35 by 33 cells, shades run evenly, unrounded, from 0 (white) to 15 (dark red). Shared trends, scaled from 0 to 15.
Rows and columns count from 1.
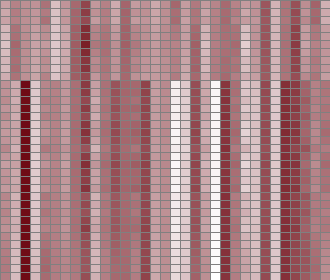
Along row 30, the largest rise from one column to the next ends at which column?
23
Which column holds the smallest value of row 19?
22
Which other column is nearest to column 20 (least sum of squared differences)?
27
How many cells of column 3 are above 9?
25
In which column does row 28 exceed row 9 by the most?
3
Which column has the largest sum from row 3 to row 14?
9
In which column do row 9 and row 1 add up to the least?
6
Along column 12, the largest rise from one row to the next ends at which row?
11
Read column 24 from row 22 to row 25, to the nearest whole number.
9 9 9 8
